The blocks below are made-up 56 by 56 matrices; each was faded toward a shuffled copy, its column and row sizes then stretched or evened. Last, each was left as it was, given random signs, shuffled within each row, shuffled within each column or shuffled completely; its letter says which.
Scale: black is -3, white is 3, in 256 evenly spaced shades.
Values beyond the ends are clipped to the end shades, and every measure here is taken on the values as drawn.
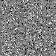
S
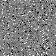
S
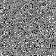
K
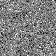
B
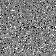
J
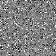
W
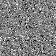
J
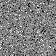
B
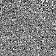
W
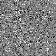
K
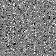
S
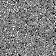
S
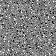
B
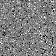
S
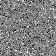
B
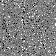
S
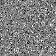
S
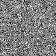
B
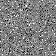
S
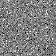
S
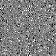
K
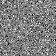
J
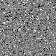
J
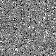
S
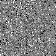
S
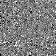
W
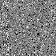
S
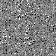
S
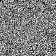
J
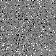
W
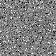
J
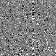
K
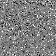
J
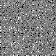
K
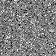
B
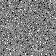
B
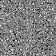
J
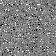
J
